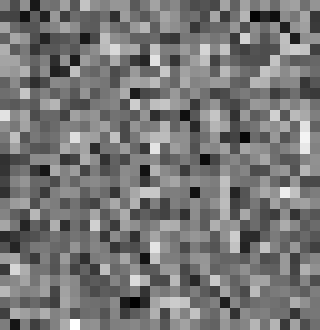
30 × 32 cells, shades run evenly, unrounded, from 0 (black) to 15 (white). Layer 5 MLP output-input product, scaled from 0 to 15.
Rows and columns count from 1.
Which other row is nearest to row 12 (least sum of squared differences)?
10
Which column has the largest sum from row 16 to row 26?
23
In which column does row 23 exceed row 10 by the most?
24
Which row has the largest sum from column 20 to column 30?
7
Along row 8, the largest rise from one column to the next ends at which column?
26
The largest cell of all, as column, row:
8, 30
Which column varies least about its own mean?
32
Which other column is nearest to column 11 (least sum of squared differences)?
21
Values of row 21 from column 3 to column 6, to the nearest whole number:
2 6 4 10
